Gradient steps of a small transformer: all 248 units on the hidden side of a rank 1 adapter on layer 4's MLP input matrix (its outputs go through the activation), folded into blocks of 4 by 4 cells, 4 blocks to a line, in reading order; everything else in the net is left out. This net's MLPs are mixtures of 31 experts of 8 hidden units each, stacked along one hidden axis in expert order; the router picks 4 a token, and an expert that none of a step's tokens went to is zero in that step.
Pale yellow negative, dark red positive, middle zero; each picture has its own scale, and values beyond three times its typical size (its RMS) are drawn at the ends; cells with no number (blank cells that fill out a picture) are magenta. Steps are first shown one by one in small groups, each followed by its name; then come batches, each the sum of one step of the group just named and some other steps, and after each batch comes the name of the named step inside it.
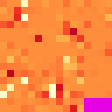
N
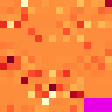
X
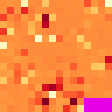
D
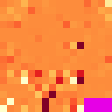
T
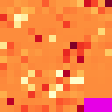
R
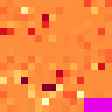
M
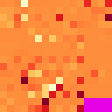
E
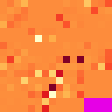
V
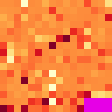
E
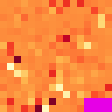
R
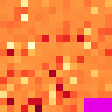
N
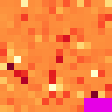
E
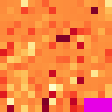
T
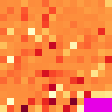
D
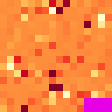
V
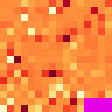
N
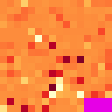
V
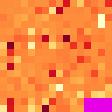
R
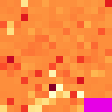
X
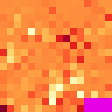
R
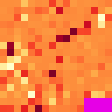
N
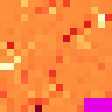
E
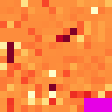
X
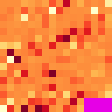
D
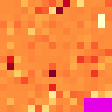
X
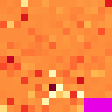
X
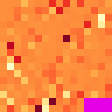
N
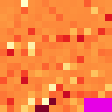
E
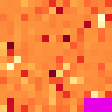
R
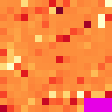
D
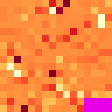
M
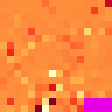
R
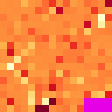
R
